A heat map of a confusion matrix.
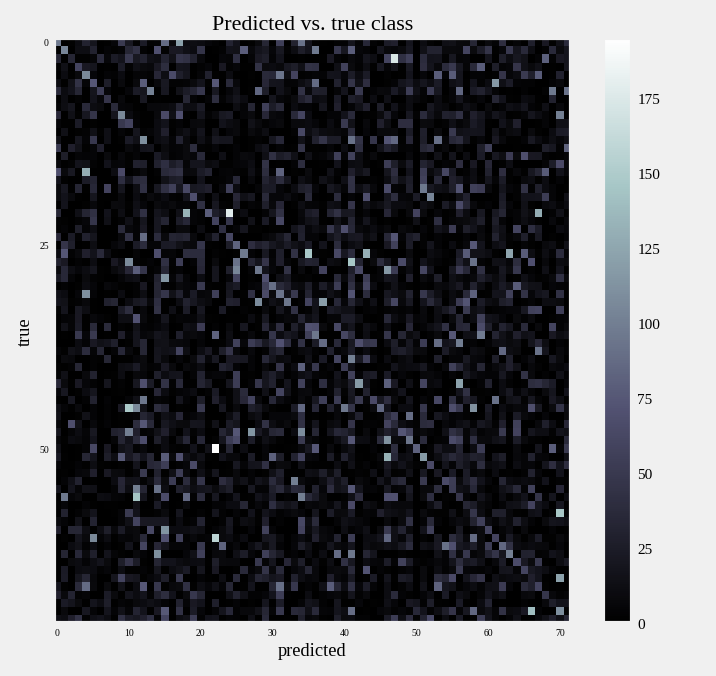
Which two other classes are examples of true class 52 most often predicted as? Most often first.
19, 15
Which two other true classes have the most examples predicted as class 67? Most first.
21, 38
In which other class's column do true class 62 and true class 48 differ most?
27
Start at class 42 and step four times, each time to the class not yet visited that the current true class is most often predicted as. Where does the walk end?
59
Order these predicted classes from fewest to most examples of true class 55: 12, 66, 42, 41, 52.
52, 42, 12, 66, 41
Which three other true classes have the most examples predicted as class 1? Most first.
56, 26, 25
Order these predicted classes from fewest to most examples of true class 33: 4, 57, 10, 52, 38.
52, 4, 38, 10, 57
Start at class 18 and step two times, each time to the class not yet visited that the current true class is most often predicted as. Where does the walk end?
46
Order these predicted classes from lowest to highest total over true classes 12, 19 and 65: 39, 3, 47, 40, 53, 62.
40, 3, 62, 39, 53, 47
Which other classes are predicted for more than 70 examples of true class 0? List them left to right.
15, 17, 34
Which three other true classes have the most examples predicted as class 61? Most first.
5, 44, 63
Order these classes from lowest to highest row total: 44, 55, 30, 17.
17, 30, 44, 55
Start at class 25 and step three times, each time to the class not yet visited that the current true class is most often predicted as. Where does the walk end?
66
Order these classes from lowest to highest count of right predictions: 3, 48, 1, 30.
3, 48, 30, 1
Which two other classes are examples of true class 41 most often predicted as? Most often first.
25, 65
